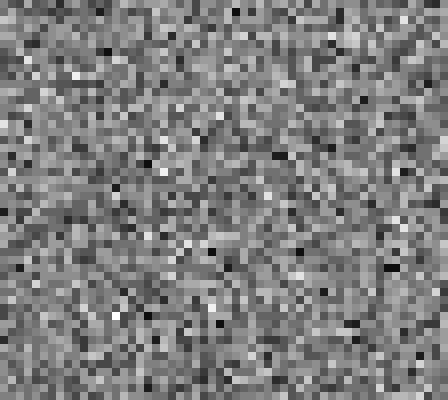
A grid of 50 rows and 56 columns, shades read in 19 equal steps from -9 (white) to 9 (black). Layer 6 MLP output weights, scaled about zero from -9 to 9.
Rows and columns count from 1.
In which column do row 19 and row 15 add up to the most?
52
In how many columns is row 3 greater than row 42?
28
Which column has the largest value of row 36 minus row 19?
56
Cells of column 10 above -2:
37
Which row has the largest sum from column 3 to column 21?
2
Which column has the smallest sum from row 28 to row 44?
22
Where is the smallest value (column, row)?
15, 40
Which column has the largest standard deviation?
21
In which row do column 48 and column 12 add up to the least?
45
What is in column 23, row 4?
-1
